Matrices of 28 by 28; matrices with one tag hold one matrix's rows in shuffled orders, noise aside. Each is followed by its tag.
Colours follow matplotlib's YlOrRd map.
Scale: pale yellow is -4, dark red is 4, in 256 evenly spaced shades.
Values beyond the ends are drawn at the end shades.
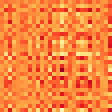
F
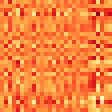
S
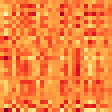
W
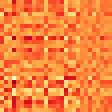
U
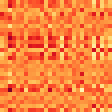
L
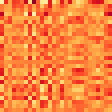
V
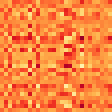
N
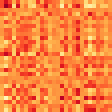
W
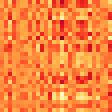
F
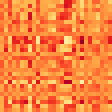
N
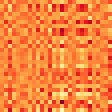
F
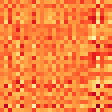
S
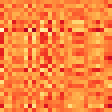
V
